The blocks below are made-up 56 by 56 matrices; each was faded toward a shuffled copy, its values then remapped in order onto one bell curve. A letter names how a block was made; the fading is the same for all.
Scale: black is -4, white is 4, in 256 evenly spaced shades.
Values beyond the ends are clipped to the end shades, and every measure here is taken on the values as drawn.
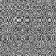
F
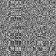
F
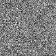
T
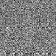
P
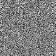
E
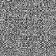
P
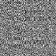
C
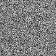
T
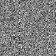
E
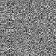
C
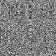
P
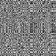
F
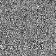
E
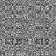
F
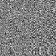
C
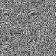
P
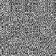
C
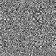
P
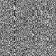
C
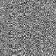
C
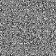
E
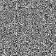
E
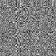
C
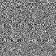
P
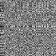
F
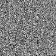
T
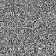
P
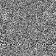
E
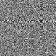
P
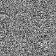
E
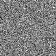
T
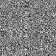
P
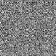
P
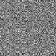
C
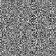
C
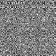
P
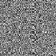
C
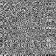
P
